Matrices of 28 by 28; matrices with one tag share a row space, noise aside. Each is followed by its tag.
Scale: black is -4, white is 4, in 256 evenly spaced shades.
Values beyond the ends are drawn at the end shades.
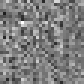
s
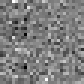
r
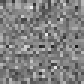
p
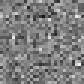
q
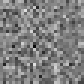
s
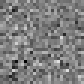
r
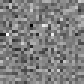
r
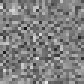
s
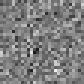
q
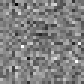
q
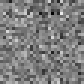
r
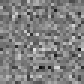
q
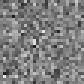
s
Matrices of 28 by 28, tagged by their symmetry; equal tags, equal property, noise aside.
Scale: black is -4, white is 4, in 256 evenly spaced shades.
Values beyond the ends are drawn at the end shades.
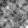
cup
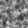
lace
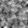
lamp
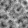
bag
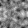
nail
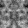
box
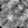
bag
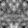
box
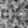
nail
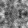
nail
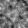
bag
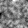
lamp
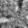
lamp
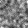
cup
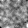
lace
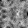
nail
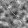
lace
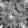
bag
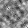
cup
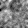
lamp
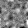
lamp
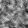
lace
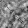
cup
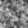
lamp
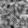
lace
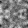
nail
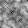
cup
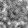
bag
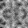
nail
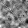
lace
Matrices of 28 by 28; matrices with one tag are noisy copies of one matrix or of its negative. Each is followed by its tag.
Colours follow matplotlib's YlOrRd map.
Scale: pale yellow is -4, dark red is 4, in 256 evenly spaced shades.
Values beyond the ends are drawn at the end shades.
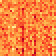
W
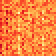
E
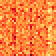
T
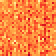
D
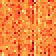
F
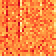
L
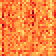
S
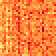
E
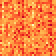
S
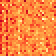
E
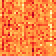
S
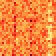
T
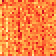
E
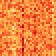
W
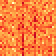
W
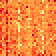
E
